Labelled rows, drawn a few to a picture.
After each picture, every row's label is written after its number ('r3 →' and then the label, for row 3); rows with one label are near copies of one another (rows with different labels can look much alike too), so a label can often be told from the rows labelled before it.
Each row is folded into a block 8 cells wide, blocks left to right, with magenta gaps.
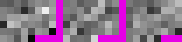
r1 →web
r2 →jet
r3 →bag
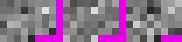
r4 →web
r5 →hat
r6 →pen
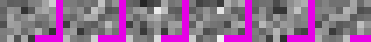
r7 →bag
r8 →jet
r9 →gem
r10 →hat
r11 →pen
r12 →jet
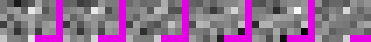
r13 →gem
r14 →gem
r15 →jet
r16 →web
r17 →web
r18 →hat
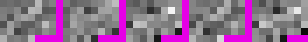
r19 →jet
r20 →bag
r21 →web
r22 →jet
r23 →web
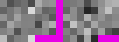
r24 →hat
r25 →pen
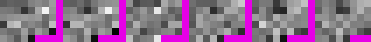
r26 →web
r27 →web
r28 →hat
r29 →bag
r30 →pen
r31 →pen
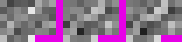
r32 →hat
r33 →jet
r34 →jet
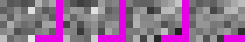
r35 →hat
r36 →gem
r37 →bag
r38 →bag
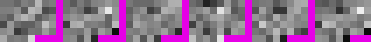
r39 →jet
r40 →web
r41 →bag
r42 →gem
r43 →pen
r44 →web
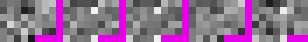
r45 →pen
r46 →hat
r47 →hat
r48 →bag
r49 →gem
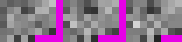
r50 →bag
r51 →pen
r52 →pen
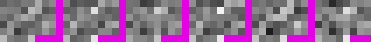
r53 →jet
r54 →hat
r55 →gem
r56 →hat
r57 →jet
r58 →gem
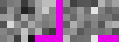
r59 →pen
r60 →hat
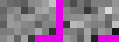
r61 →bag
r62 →web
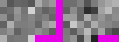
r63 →hat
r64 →pen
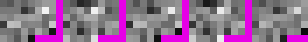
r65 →web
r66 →gem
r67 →web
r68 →gem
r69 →web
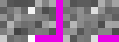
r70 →hat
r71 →hat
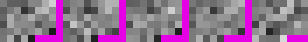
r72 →bag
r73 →pen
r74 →web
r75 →bag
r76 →jet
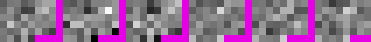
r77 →pen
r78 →web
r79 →pen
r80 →hat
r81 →jet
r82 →gem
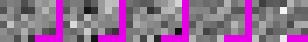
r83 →pen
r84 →pen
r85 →bag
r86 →jet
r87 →hat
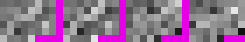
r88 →jet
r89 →jet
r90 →bag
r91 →web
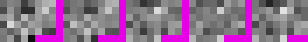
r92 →pen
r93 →pen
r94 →gem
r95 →hat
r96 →gem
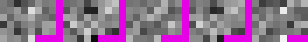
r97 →gem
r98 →pen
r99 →jet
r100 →pen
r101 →hat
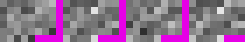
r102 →bag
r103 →hat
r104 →jet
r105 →hat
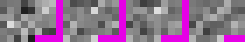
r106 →pen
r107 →hat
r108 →gem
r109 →jet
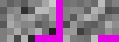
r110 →bag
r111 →jet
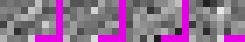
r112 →jet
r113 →hat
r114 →bag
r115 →gem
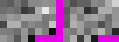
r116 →web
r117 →bag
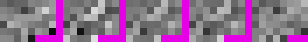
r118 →web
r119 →jet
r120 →jet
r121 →jet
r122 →bag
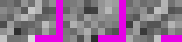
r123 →jet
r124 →pen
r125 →jet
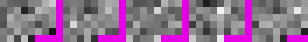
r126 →bag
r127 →pen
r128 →hat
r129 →gem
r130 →web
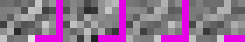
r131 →jet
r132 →pen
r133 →jet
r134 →jet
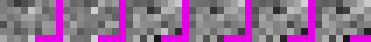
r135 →gem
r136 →hat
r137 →bag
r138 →bag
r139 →bag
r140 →bag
